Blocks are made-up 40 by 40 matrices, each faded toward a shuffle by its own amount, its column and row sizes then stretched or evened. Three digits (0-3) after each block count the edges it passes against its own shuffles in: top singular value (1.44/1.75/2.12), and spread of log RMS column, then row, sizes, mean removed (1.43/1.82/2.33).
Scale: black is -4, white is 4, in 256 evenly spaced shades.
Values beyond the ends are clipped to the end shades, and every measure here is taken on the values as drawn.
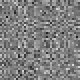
3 1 0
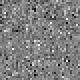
0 0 0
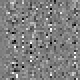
1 3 0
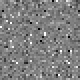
0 0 1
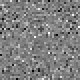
1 0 1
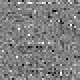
1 0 1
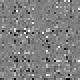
1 2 1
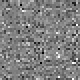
2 2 1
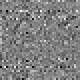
1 1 2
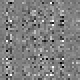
2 3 2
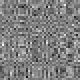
3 0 1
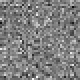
2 2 1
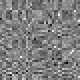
3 0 0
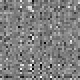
2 3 1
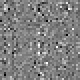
1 2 1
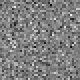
1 0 0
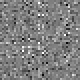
0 2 1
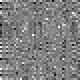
3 2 0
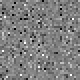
0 1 0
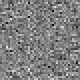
2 1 0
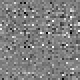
1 1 2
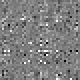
1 2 2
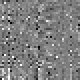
2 2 0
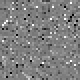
0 1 0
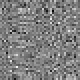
2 0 1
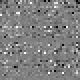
0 1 3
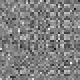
3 1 0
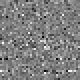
0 0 2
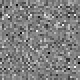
2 0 1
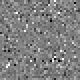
0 0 0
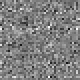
1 0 2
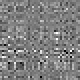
3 2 3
